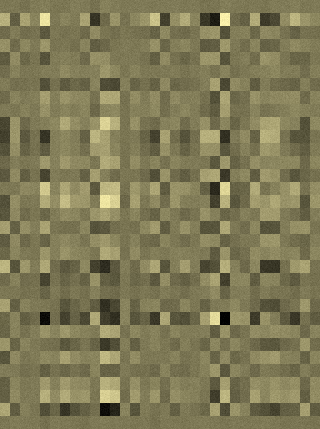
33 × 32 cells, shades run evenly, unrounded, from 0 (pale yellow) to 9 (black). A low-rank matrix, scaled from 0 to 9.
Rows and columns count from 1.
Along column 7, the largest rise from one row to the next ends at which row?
32
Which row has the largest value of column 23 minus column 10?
25
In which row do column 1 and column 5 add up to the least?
2
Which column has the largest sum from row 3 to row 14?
1
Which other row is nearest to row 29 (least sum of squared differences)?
23
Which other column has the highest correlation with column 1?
31
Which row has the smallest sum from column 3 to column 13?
16
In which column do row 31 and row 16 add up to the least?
11
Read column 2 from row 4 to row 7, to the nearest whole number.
5 4 4 5
